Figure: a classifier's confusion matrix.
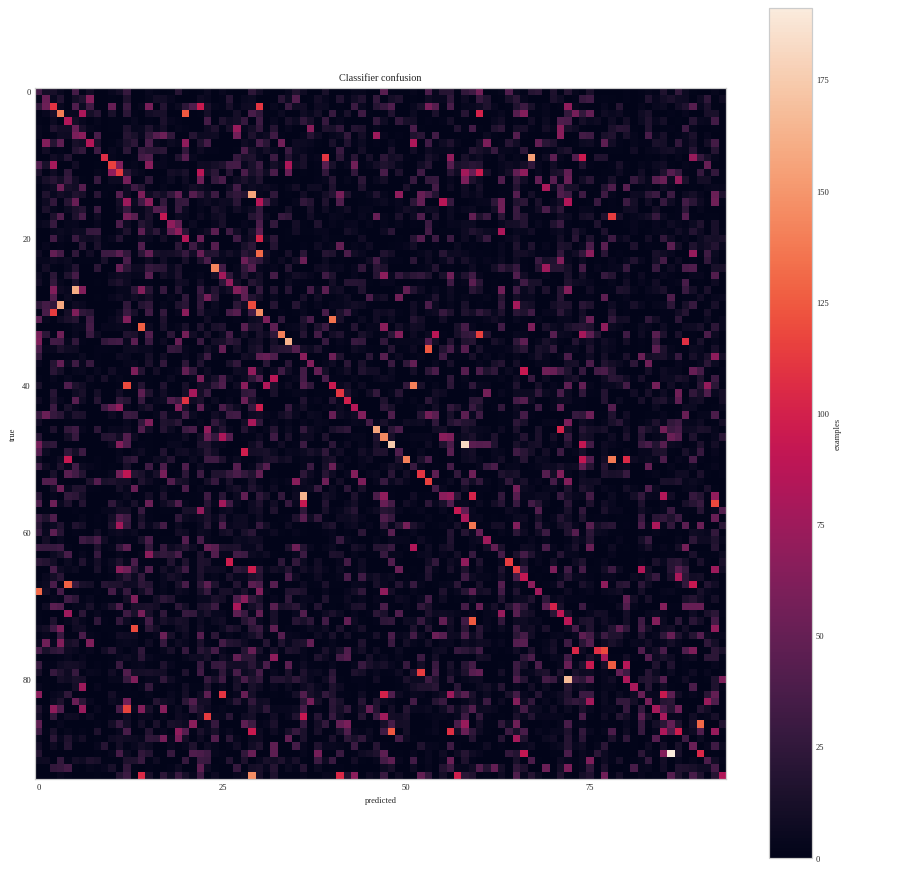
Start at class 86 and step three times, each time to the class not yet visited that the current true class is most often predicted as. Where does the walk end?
87
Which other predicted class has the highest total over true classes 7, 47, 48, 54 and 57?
58
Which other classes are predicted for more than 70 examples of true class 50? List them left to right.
4, 74, 78, 80
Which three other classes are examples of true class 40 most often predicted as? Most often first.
51, 12, 31
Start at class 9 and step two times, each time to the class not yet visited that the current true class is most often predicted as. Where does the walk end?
4
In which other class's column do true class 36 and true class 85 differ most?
23
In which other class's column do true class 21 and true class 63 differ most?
15
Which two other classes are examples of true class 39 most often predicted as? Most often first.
32, 22
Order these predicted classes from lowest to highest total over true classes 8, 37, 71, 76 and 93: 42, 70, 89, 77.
70, 42, 89, 77
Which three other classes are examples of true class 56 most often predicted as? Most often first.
92, 36, 25
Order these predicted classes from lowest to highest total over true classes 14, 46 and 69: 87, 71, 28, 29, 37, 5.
37, 87, 5, 28, 71, 29
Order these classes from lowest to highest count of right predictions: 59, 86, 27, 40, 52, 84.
86, 27, 84, 40, 52, 59
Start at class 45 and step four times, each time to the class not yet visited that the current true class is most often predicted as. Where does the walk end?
30
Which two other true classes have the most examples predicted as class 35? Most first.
53, 62
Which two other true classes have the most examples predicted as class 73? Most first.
76, 3
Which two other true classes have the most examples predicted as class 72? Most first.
80, 15
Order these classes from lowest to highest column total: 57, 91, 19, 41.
57, 91, 41, 19
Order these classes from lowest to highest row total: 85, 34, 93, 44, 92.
92, 85, 44, 34, 93
